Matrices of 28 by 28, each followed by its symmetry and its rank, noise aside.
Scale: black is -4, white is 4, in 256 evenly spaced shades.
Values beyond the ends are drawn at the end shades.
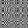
no symmetry, rank one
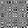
no symmetry, rank two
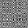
no symmetry, rank two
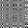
no symmetry, rank one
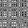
antisymmetric, rank two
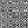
no symmetry, rank two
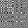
no symmetry, rank two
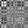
symmetric, rank one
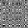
no symmetry, rank two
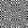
antisymmetric, rank two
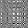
symmetric, rank one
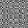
antisymmetric, rank two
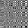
no symmetry, rank one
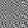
antisymmetric, rank two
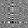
no symmetry, rank one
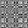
symmetric, rank one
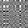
no symmetry, rank one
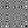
symmetric, rank two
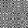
no symmetry, rank two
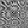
symmetric, rank two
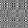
no symmetry, rank one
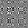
antisymmetric, rank two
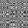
no symmetry, rank two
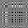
symmetric, rank one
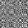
symmetric, rank two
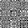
symmetric, rank two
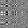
no symmetry, rank one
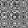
no symmetry, rank two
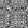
no symmetry, rank two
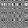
no symmetry, rank one
